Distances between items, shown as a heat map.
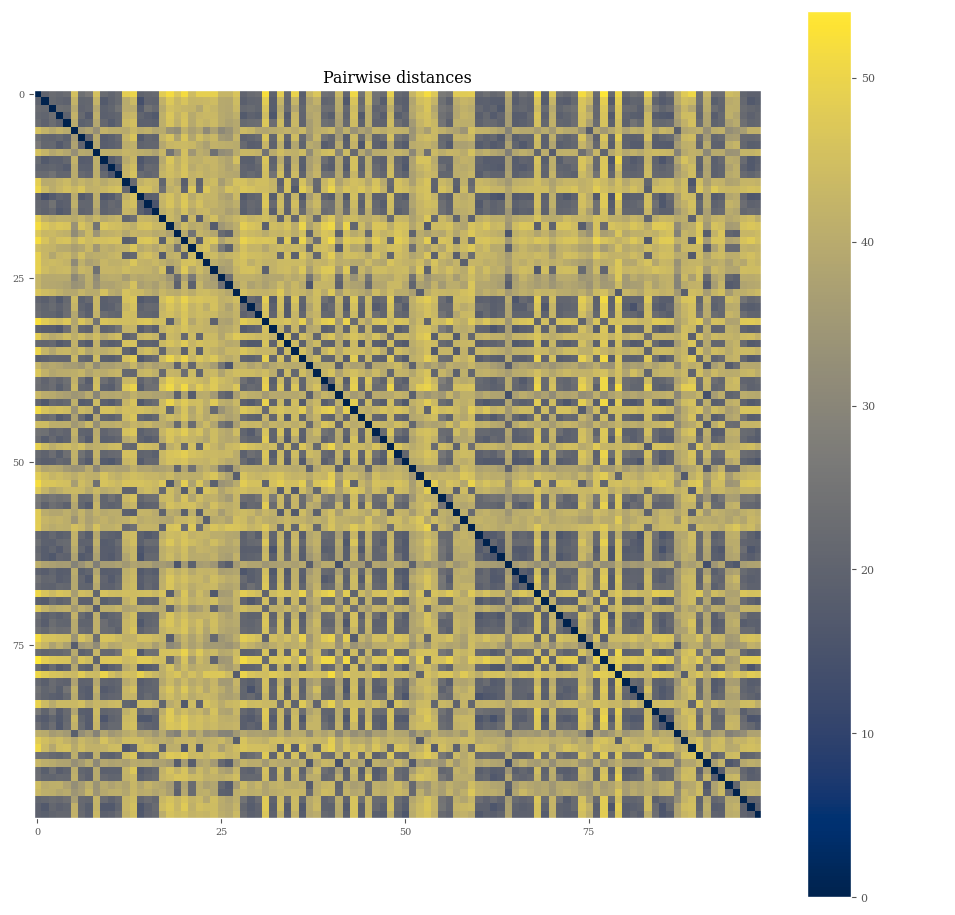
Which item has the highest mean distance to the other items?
79
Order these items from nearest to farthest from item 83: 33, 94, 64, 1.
33, 64, 94, 1
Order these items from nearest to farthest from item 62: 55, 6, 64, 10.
10, 6, 55, 64
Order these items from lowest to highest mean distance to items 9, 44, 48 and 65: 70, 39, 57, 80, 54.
80, 39, 57, 54, 70
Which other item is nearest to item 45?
91
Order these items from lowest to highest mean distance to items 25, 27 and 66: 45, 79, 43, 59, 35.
45, 79, 43, 35, 59
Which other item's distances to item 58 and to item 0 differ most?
23
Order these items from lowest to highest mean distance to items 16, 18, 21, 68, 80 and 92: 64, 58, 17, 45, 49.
64, 49, 45, 58, 17
